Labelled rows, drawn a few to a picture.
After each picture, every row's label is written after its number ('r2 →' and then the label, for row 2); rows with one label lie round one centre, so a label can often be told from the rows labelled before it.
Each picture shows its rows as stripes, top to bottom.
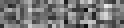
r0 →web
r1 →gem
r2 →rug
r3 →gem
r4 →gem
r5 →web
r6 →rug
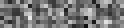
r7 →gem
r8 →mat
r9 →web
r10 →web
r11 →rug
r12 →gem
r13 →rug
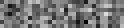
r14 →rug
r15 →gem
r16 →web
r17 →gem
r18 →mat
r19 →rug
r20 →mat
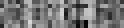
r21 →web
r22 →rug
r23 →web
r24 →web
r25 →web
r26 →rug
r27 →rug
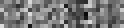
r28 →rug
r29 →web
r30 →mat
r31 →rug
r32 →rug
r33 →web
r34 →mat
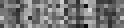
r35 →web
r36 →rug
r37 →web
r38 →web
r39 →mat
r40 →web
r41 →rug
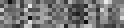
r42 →gem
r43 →rug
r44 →mat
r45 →rug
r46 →mat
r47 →rug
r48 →web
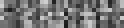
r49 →mat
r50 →mat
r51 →gem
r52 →web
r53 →mat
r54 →web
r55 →web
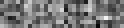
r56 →rug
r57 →web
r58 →web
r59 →rug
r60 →gem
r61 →web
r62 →mat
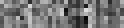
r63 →mat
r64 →rug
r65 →web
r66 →web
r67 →rug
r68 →rug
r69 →rug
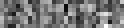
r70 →mat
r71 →web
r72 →web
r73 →gem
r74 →mat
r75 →mat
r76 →gem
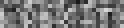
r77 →rug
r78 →web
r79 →gem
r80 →mat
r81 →mat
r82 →web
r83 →mat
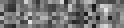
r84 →web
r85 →gem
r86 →gem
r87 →rug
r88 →mat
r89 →rug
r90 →gem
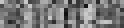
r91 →mat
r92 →rug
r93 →web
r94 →web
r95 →web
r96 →gem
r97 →web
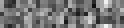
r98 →gem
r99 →gem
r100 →mat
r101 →rug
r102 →web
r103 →web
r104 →gem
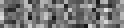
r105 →mat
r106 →web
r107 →gem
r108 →mat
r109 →mat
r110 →gem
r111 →rug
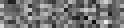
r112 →gem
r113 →mat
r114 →web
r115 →mat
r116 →rug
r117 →gem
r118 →mat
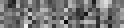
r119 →gem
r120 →gem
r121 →mat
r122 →rug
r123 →mat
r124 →web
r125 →mat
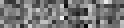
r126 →gem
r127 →web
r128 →rug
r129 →rug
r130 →web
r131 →mat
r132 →rug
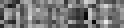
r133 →web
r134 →gem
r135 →rug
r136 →rug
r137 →rug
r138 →gem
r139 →rug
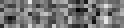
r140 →rug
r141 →gem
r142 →rug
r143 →mat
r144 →gem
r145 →gem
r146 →rug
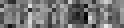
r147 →gem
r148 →rug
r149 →mat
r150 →rug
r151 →rug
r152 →rug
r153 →gem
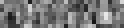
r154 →mat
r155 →rug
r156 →rug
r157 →gem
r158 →gem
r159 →gem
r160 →web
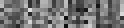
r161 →mat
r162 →mat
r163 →rug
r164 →mat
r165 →web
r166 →rug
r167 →web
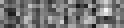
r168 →gem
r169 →rug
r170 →gem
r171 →gem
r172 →web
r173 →web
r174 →gem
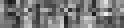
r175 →gem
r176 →gem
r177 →mat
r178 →gem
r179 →web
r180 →web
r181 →web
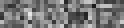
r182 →web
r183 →gem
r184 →web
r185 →rug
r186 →rug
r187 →mat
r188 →web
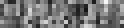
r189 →gem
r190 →rug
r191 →rug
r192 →rug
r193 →web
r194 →mat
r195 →web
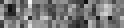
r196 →rug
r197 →gem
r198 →gem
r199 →gem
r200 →mat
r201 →rug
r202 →rug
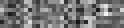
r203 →web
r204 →gem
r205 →mat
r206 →gem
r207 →web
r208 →rug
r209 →web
